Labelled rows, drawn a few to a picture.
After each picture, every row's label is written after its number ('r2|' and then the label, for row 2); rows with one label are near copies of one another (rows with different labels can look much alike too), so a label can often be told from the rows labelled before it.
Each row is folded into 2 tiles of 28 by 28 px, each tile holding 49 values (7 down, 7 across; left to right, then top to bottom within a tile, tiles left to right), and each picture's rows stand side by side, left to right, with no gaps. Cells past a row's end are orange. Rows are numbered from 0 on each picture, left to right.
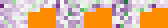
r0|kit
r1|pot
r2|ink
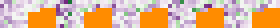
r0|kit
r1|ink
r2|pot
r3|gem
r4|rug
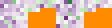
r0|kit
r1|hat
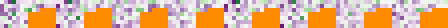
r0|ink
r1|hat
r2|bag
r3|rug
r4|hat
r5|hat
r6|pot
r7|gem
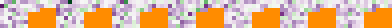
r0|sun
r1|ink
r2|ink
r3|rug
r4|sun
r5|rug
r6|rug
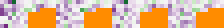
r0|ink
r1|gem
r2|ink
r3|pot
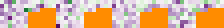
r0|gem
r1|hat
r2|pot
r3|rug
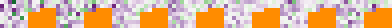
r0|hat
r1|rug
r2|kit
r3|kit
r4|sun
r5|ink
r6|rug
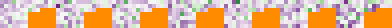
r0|kit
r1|sun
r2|sun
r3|pot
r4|hat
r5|bag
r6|rug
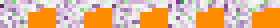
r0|sun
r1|gem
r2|sun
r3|hat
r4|pot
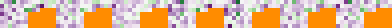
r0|gem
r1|bag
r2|kit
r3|ink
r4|ink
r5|bag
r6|hat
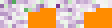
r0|gem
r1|sun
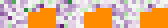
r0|gem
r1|ink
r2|rug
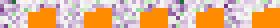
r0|ink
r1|pot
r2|rug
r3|ink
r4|kit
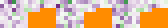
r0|hat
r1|sun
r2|ink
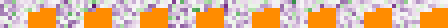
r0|ink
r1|rug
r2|rug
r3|bag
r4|pot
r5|ink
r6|sun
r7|sun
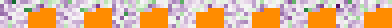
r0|gem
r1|gem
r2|pot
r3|ink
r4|rug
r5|gem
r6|hat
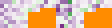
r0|kit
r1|ink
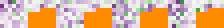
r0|hat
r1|sun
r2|rug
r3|ink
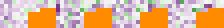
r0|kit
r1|pot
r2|bag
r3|gem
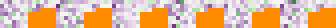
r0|rug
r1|sun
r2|kit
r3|ink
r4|pot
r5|ink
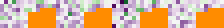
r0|bag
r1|pot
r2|hat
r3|rug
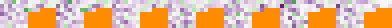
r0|gem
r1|gem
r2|kit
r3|pot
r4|rug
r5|sun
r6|sun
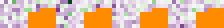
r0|bag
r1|ink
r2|pot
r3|bag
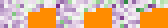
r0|pot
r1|kit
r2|gem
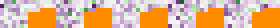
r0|sun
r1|rug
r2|bag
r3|hat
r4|ink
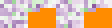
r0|rug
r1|rug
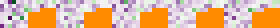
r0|hat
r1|sun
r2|hat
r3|gem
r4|gem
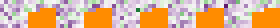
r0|bag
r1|rug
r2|gem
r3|rug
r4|kit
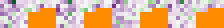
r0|ink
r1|ink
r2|kit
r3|hat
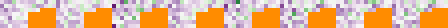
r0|kit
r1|pot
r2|hat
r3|kit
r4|hat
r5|pot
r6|rug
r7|pot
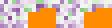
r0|bag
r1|bag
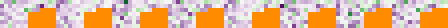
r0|gem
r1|kit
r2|ink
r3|rug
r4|kit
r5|sun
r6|pot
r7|gem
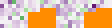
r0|hat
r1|rug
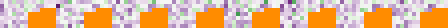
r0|pot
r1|sun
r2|bag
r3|bag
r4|pot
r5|hat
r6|bag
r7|rug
